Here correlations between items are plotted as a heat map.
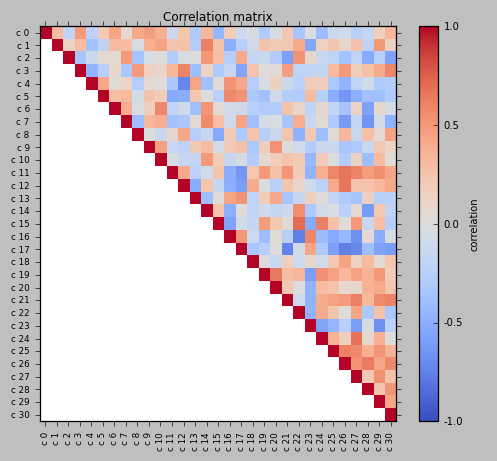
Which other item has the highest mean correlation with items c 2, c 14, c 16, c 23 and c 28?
c 17
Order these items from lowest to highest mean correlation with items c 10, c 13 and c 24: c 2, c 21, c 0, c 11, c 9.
c 0, c 2, c 11, c 21, c 9
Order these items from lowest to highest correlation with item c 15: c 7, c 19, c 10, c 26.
c 26, c 10, c 7, c 19
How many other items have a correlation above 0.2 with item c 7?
10
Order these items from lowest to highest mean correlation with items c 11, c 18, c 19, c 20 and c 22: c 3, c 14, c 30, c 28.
c 14, c 3, c 30, c 28
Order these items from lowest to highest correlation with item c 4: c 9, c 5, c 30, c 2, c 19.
c 30, c 2, c 19, c 9, c 5
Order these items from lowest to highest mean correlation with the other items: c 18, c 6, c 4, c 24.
c 4, c 18, c 6, c 24
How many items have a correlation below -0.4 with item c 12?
5
